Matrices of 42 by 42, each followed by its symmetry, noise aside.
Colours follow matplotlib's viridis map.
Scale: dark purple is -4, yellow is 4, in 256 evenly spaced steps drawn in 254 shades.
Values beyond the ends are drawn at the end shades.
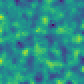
antisymmetric.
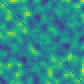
symmetric across the other diagonal.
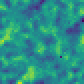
antisymmetric.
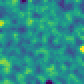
antisymmetric.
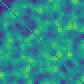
symmetric.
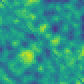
symmetric across the other diagonal.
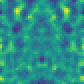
mirrored left to right.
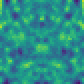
mirrored left to right.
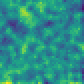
antisymmetric.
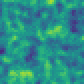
antisymmetric.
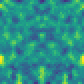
mirrored left to right.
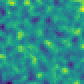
antisymmetric.
